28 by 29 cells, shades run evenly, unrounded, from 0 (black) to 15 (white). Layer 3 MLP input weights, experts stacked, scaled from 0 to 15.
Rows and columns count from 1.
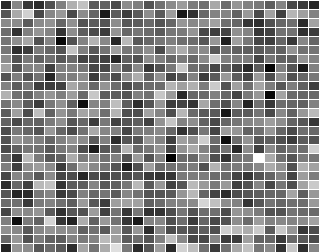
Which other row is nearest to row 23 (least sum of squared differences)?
3
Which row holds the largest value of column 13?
21
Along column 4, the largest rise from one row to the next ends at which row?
13
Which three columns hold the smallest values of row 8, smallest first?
25, 28, 23
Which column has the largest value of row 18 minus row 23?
24
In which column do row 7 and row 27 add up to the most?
20
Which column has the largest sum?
17
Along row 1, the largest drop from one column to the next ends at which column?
9
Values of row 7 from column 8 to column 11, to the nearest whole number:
4 4 4 2
